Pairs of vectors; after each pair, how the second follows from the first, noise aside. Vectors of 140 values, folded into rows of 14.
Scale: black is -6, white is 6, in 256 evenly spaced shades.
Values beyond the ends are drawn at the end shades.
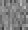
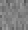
reversed, shrunk.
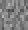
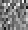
wrapped around, negated, scaled up.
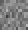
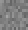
negated, shrunk.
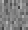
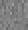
wrapped around, negated, shrunk.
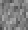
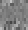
negated, partly zeroed.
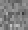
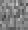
reversed.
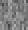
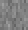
negated, shrunk.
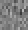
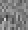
reversed.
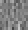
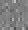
reversed, negated, partly zeroed.
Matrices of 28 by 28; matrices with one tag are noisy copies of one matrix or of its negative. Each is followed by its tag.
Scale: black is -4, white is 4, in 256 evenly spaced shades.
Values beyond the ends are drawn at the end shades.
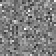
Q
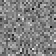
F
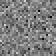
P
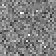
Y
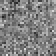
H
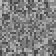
H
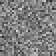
P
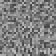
F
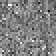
H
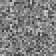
Q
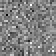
P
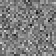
Y
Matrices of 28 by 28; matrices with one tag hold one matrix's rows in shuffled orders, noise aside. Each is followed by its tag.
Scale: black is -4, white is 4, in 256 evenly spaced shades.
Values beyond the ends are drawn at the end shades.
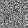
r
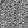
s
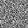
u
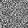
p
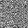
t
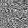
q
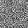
u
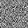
u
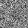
t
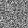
t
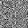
p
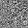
q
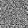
u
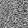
q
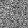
t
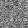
r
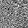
q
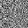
p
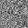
q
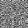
s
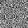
u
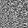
q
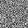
u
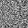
q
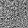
t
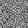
p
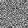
u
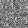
r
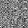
q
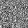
p
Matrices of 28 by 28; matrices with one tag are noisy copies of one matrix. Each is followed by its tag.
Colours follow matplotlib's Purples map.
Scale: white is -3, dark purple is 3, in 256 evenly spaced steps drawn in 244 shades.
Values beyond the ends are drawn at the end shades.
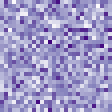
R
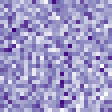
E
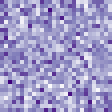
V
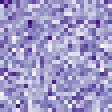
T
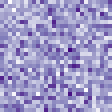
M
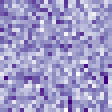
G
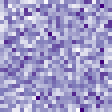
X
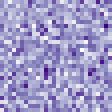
M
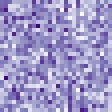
G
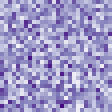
E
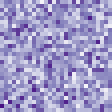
E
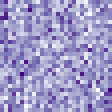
V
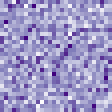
R
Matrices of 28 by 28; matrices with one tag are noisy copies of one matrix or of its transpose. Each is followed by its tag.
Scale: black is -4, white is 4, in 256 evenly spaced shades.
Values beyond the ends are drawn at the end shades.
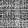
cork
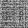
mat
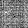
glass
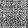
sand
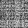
cork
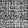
cork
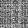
glass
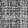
cork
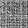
mat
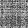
sand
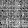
cork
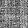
cork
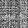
cork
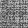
mat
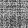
sand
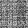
sand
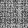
glass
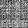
cork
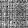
sand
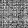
glass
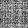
glass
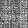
cork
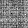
glass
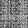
cork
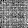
glass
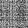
sand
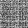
mat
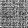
mat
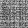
mat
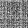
mat
